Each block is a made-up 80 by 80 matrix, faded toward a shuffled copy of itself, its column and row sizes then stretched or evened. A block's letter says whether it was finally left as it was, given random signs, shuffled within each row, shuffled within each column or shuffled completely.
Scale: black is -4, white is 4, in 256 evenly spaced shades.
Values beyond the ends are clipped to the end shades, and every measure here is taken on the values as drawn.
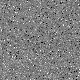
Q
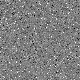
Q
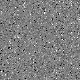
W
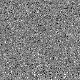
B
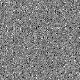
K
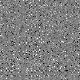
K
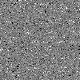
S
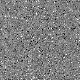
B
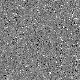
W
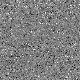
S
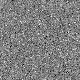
Q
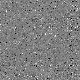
B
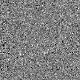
B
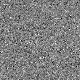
S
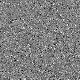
S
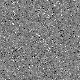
W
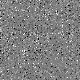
B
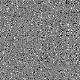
K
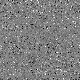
S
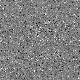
S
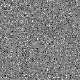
K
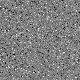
Q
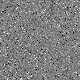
Q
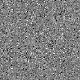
K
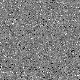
S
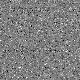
S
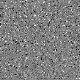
B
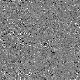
K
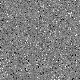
W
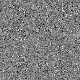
B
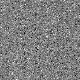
W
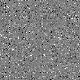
K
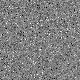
Q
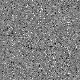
W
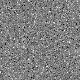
W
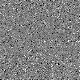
S
